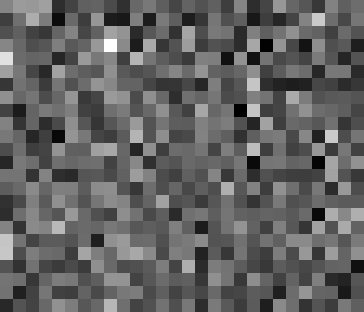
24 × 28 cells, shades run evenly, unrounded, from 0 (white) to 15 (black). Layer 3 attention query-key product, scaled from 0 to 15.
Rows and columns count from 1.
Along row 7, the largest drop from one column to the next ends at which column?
20
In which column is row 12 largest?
11
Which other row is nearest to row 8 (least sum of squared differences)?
3
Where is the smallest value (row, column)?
4, 9
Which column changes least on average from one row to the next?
17
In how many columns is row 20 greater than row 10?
8
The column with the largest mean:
21
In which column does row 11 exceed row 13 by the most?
5
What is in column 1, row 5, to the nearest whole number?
2
